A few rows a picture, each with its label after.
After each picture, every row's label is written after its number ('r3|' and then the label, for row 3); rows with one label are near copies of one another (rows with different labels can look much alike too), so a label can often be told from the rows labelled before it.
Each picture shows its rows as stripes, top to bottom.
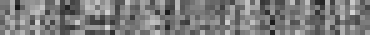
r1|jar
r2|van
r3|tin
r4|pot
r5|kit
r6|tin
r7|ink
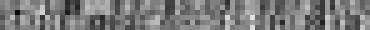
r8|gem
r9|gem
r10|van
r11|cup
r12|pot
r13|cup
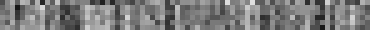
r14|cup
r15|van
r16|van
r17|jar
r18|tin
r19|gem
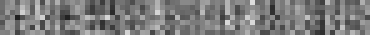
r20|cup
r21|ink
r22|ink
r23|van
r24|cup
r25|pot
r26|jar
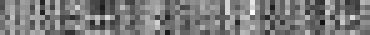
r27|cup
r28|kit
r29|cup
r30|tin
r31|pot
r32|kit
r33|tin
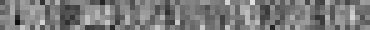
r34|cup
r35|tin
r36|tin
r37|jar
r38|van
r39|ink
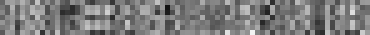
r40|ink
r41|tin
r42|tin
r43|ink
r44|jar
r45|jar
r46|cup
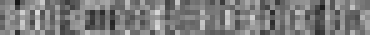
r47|van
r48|jar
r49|ink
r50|cup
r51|ink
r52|ink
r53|jar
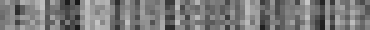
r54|gem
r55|van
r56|van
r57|gem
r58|jar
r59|gem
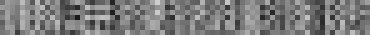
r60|ink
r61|gem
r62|ink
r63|gem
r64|pot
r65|pot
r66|jar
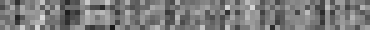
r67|van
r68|cup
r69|gem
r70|van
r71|van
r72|ink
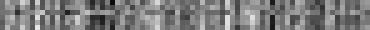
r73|ink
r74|pot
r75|van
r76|kit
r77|kit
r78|ink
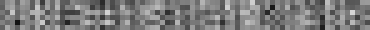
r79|cup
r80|kit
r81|tin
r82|pot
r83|van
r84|pot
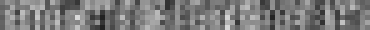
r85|gem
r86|tin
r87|pot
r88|kit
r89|pot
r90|kit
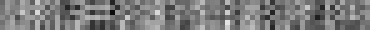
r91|ink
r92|gem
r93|ink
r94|jar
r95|kit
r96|kit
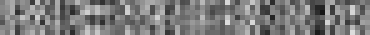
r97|kit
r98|jar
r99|jar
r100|ink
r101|cup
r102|jar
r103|jar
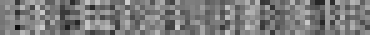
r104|jar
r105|ink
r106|van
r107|pot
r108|gem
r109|van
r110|ink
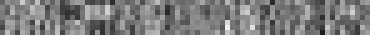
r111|ink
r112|tin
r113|tin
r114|gem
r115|kit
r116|cup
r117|pot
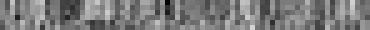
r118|tin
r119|tin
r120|tin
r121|van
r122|ink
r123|cup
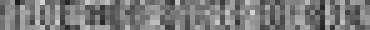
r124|van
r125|pot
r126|cup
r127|pot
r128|pot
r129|gem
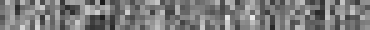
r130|pot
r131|van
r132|jar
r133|cup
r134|kit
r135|ink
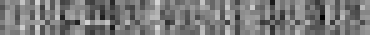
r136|ink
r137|cup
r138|pot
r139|pot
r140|gem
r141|ink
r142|ink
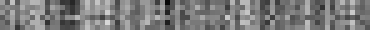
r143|tin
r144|gem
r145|tin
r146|kit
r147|tin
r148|van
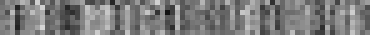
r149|ink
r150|van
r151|tin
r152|van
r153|van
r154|van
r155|jar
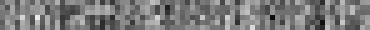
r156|pot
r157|tin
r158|tin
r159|ink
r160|pot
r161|cup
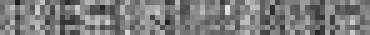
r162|van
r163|kit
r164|kit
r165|jar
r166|tin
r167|pot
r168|jar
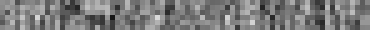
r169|jar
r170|gem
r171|tin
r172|ink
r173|cup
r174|pot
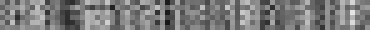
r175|tin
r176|ink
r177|tin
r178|van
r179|tin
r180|gem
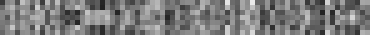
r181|cup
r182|kit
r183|gem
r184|tin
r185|gem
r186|kit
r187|cup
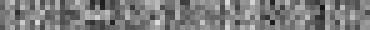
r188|kit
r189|pot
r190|van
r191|jar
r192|ink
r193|cup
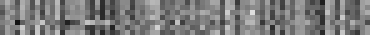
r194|pot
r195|pot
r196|cup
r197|pot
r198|van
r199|ink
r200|pot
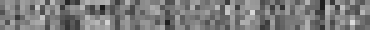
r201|gem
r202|pot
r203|cup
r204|van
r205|tin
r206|gem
